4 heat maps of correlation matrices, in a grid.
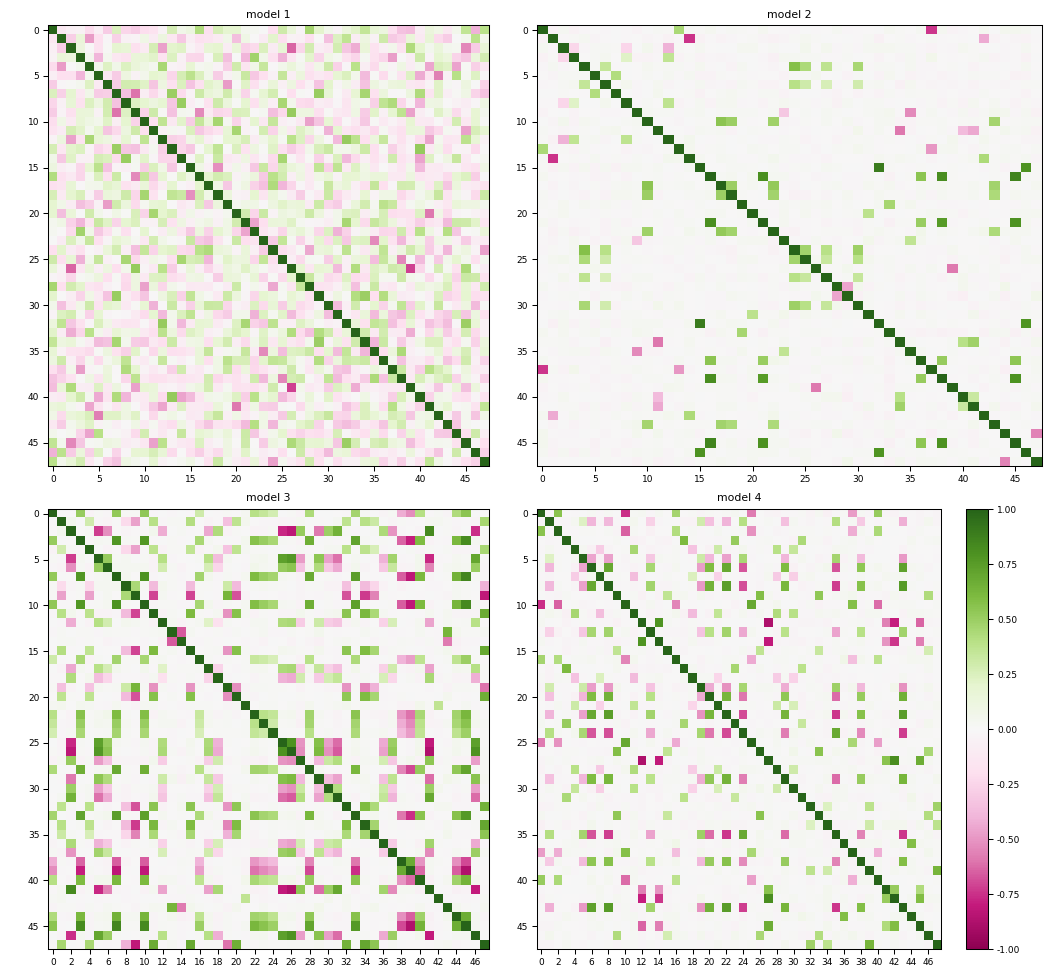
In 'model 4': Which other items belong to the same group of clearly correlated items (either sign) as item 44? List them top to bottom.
36
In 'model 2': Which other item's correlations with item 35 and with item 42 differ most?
9
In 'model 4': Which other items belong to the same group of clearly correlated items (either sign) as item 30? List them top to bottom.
4, 7, 11, 18, 21, 28
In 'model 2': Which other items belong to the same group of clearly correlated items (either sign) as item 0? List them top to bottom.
13, 37
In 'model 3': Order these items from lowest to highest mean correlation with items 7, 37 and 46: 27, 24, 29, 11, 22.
27, 11, 24, 22, 29
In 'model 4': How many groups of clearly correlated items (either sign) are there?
8
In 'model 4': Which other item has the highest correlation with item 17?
3
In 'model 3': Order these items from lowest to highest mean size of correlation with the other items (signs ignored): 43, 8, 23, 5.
43, 8, 23, 5
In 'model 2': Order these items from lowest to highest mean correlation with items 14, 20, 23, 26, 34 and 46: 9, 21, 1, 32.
1, 9, 21, 32
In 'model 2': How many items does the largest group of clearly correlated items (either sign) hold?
6
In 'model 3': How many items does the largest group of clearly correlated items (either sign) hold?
16
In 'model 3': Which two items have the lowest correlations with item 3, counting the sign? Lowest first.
39, 38
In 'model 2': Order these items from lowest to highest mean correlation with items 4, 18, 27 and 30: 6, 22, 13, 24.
13, 22, 6, 24
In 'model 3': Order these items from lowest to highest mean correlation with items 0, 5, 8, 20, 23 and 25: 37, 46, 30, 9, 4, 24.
30, 9, 4, 24, 37, 46
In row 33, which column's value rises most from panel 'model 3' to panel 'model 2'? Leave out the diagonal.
39
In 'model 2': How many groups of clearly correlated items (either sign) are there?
15
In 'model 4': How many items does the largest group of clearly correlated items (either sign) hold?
13
